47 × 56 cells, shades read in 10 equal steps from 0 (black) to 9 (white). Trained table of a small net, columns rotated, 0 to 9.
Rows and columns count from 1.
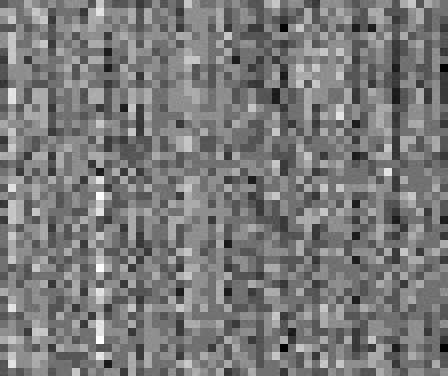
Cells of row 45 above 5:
13
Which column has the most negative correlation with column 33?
3
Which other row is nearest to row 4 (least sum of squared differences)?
44
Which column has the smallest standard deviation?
42
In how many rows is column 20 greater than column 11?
26
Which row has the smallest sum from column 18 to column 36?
4
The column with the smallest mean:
50
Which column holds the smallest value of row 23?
32
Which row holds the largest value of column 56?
31
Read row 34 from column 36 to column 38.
4 3 5
